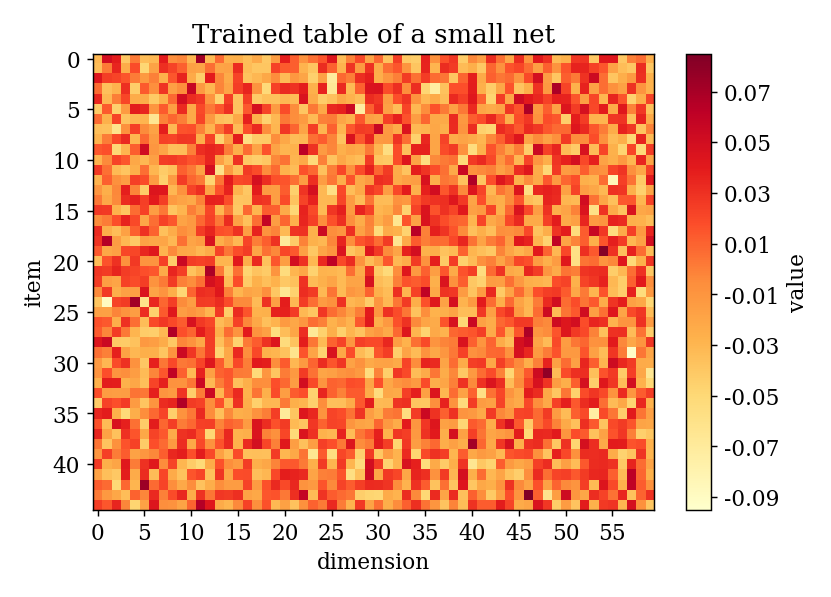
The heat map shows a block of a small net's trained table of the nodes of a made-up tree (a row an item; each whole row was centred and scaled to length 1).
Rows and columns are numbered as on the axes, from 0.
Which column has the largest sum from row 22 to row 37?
52
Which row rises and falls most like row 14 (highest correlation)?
16
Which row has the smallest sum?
29
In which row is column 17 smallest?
31
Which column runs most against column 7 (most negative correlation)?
0
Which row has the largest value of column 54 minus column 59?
19
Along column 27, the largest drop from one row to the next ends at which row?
6
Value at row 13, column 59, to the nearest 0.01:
-0.02
